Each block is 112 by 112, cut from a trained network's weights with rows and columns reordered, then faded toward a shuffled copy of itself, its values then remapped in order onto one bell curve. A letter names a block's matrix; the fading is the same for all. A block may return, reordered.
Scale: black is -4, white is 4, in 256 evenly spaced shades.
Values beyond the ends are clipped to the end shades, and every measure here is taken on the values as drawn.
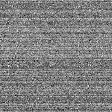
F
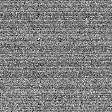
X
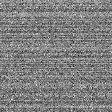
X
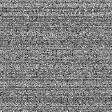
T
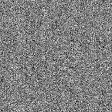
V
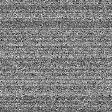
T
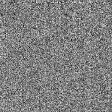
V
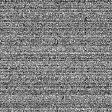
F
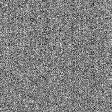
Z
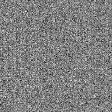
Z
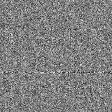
V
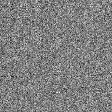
V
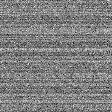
F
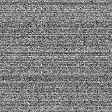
F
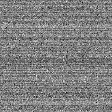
X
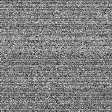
X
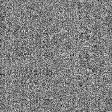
Z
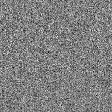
V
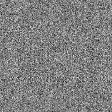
V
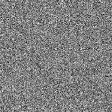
V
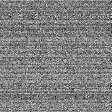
T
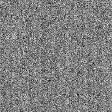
Z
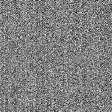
Z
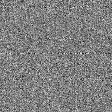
V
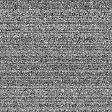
T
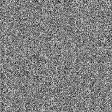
Z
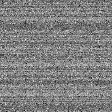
T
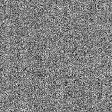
Z
